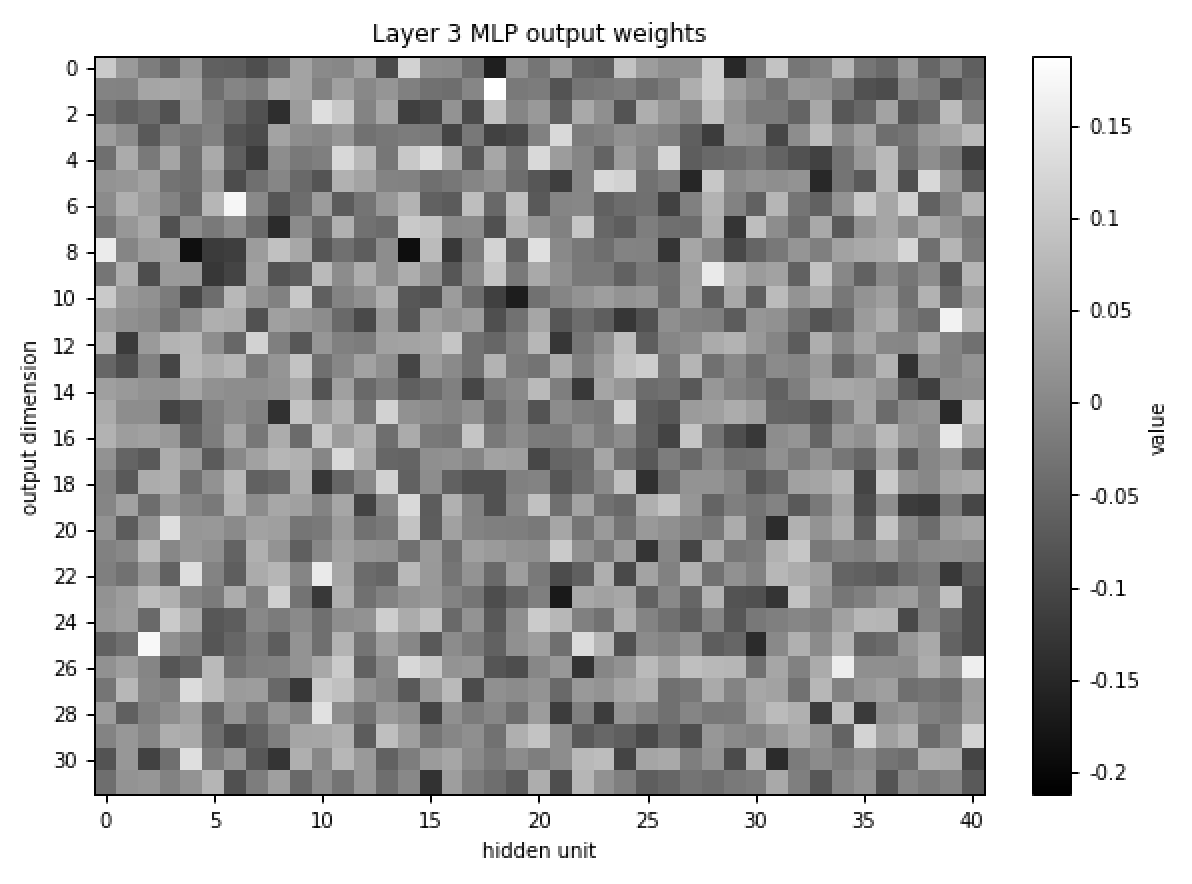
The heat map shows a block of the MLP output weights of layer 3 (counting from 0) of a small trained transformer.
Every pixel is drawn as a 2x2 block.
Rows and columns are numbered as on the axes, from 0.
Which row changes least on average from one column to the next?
1
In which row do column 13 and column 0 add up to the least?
30
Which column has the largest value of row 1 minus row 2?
8
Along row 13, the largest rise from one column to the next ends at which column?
4
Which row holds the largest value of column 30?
7
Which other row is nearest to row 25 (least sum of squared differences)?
31
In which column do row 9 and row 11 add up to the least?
24
